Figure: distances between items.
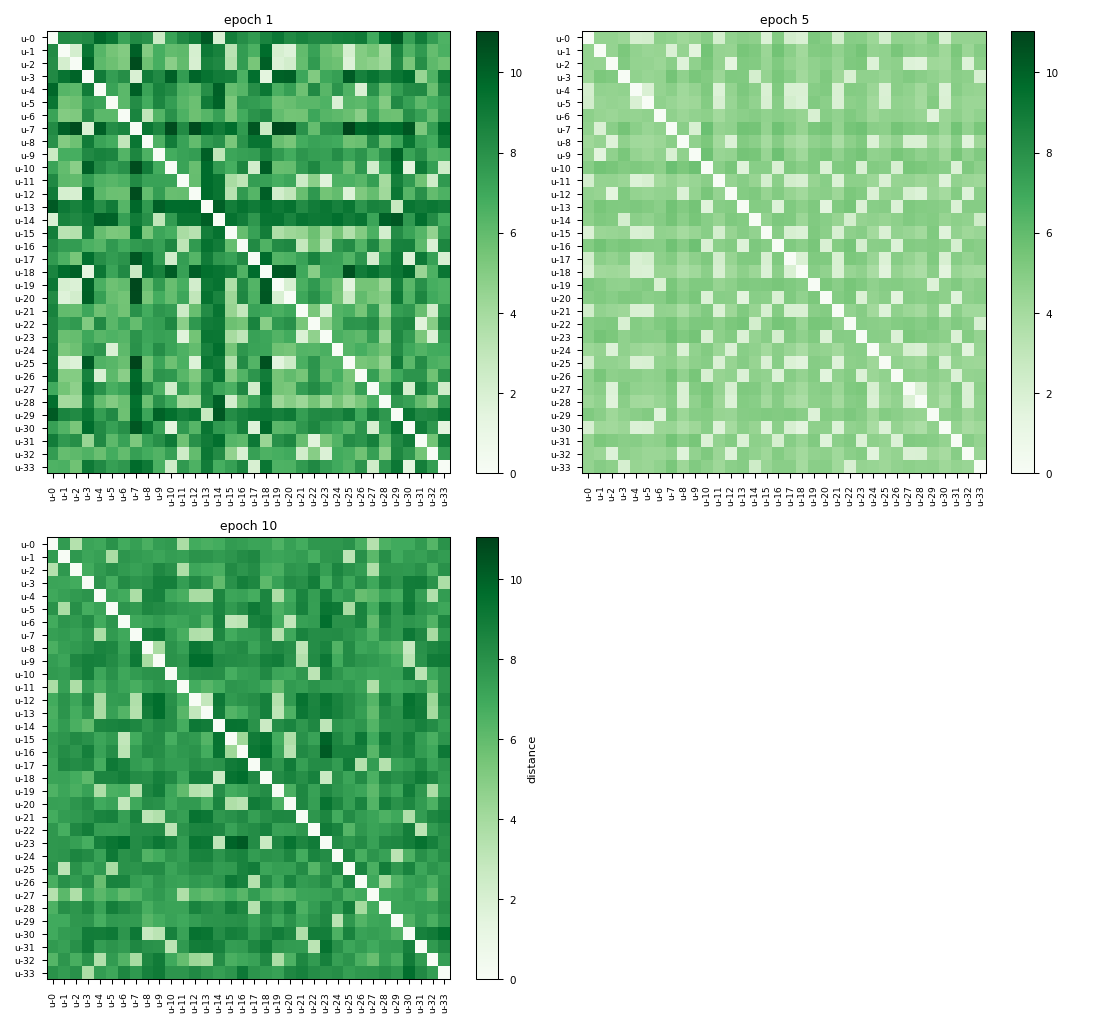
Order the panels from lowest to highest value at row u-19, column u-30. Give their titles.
epoch 5, epoch 1, epoch 10
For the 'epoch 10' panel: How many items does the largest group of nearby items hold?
6
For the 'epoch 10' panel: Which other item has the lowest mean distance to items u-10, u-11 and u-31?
u-22
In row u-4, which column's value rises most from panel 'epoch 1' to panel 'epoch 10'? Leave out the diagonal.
u-26
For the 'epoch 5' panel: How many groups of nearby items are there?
6
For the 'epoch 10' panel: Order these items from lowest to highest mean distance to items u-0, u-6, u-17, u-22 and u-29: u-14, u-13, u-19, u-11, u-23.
u-11, u-19, u-13, u-14, u-23
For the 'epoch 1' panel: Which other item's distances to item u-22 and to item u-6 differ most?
u-31
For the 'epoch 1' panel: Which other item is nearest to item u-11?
u-23
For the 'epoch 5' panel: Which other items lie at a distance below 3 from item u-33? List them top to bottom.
u-3, u-14, u-22
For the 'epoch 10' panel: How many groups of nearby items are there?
10
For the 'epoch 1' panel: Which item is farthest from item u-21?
u-14
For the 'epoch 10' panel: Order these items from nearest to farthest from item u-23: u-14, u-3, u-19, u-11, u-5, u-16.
u-14, u-3, u-11, u-19, u-5, u-16
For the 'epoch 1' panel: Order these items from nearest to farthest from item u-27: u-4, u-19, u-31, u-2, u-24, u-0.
u-2, u-19, u-24, u-0, u-4, u-31
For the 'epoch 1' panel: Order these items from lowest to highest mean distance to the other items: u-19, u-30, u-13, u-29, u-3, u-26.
u-19, u-26, u-30, u-3, u-29, u-13
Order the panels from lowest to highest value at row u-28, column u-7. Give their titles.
epoch 5, epoch 10, epoch 1
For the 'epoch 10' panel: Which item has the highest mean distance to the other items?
u-23
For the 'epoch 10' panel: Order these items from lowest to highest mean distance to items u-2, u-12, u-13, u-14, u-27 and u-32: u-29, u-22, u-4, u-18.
u-4, u-18, u-29, u-22
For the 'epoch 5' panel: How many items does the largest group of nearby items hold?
10
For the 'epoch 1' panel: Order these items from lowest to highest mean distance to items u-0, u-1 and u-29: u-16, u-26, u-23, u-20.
u-20, u-26, u-23, u-16
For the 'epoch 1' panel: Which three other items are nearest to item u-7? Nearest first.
u-3, u-18, u-31
